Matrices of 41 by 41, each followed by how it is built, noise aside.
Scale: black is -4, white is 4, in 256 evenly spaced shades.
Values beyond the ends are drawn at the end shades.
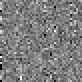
uneven columns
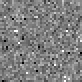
sparse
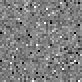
sparse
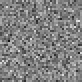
noise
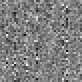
uneven columns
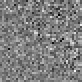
upper triangular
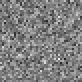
noise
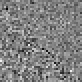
lower triangular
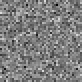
noise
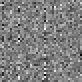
uneven columns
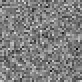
noise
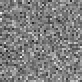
noise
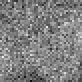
smooth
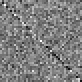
diagonal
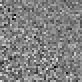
lower triangular
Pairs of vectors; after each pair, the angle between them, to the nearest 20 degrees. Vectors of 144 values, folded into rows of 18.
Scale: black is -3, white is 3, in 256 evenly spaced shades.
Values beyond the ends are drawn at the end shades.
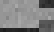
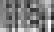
120 degrees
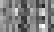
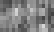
40 degrees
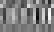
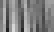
100 degrees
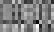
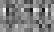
60 degrees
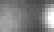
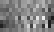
120 degrees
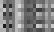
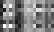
160 degrees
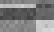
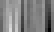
100 degrees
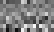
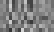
60 degrees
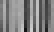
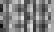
60 degrees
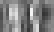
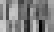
60 degrees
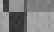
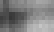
60 degrees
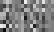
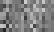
20 degrees
